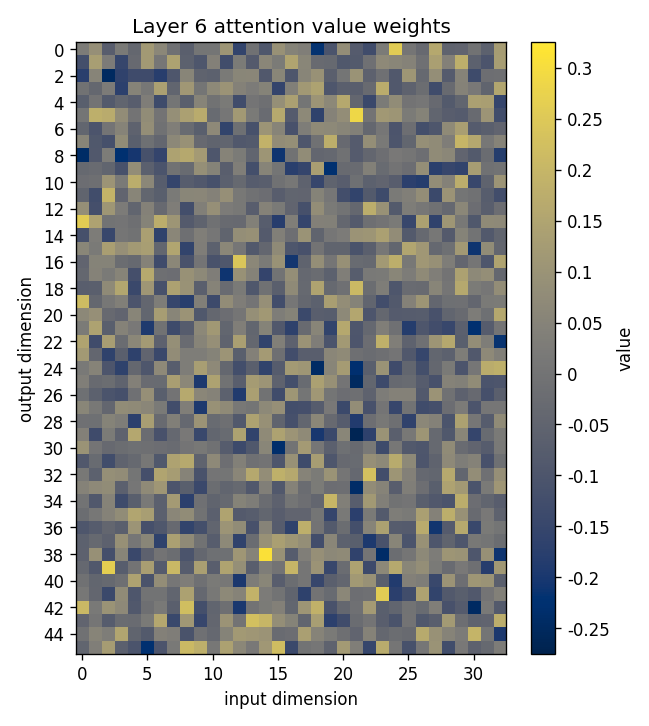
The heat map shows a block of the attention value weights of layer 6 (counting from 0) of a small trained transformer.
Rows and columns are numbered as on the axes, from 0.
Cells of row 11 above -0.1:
27
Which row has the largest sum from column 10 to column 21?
32
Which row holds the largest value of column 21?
5
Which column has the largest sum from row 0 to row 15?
29
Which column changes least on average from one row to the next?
10
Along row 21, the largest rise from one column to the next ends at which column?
20
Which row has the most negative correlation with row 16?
40
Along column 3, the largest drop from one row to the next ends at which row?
8
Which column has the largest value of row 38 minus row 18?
14
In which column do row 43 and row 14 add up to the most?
13
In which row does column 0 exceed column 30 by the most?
42
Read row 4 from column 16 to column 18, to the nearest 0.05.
0.15 0 0.1
